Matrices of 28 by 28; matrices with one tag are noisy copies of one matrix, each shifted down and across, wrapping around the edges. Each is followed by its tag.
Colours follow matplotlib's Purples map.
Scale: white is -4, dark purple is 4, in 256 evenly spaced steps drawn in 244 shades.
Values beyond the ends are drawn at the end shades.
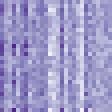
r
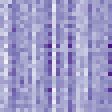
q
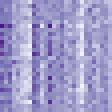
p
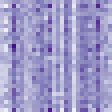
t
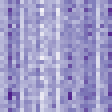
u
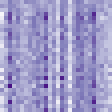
t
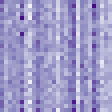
q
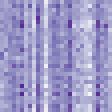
t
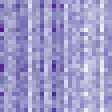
u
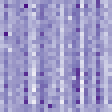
q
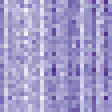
u
